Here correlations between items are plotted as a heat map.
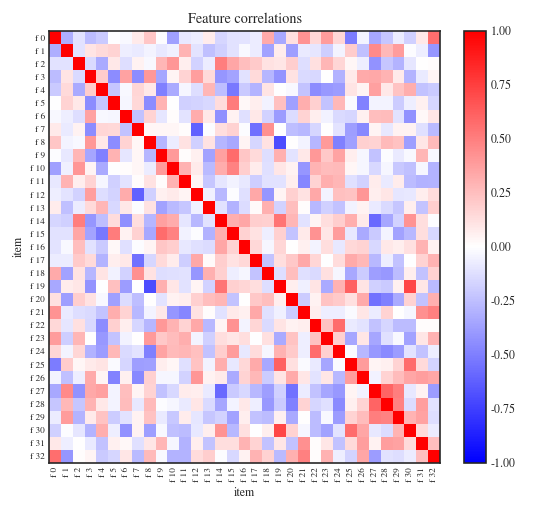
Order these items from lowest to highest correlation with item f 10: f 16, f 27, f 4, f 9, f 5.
f 4, f 27, f 5, f 16, f 9
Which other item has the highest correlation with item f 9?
f 15
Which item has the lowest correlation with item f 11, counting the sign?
f 21
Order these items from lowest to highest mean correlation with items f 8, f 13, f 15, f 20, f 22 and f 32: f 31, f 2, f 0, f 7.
f 7, f 31, f 2, f 0
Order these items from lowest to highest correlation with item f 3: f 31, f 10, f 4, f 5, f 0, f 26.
f 5, f 0, f 31, f 10, f 4, f 26
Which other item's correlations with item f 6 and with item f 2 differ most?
f 14
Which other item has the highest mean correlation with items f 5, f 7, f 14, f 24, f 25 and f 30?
f 19
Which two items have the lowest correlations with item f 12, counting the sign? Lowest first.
f 7, f 18
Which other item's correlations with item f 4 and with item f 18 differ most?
f 27
